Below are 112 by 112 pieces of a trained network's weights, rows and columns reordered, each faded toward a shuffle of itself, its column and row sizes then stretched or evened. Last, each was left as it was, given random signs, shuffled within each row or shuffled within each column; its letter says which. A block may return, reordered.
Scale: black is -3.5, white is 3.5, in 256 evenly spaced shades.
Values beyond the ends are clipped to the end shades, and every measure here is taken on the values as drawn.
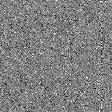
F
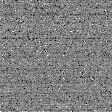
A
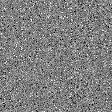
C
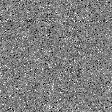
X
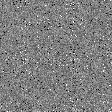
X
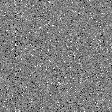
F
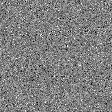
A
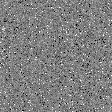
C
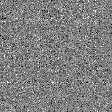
F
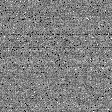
A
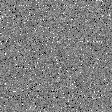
A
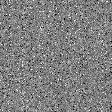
C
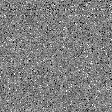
F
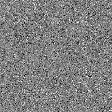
F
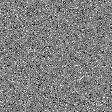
A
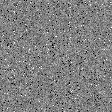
C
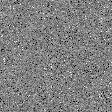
C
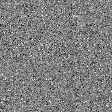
A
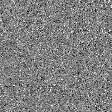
X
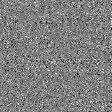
X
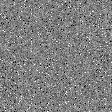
C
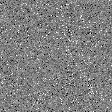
X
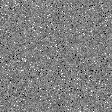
X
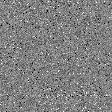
X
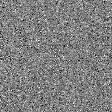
F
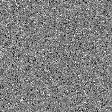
C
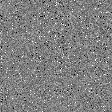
X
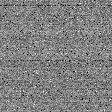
A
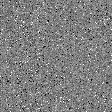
C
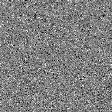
X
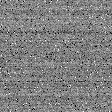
A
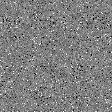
X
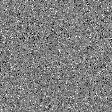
X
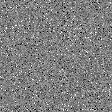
X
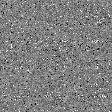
X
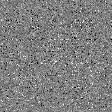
X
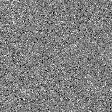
X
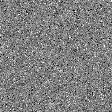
C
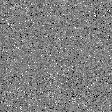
X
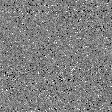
A
